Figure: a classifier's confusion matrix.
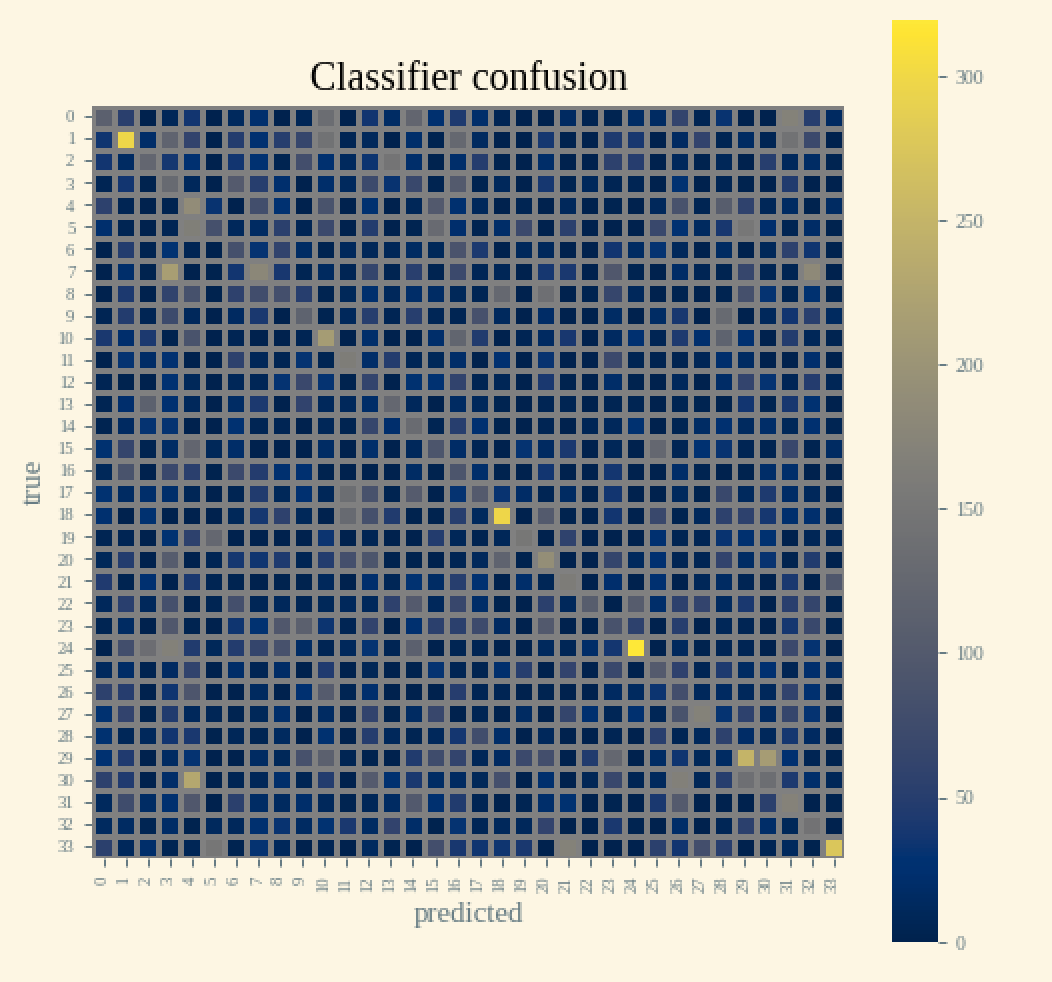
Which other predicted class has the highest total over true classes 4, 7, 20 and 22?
3
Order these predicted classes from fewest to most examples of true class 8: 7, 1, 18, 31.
31, 1, 7, 18
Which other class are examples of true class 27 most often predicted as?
26
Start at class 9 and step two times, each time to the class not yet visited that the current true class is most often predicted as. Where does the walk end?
17
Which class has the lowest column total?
22
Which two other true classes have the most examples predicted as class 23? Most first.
29, 7
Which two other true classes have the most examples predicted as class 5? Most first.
33, 19
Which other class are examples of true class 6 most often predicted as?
16
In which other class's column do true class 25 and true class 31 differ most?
14
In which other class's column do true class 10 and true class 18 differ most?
11
